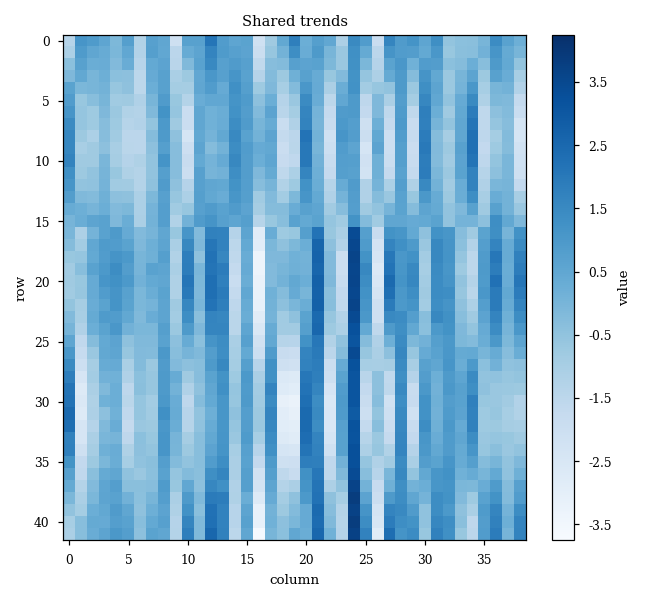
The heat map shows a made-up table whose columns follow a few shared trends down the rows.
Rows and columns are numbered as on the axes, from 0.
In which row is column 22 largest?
0
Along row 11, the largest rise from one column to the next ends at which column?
30
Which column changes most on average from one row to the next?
27
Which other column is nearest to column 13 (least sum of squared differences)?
28
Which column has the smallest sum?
16
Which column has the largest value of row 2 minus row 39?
14
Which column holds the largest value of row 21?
24
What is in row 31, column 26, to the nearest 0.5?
-0.5
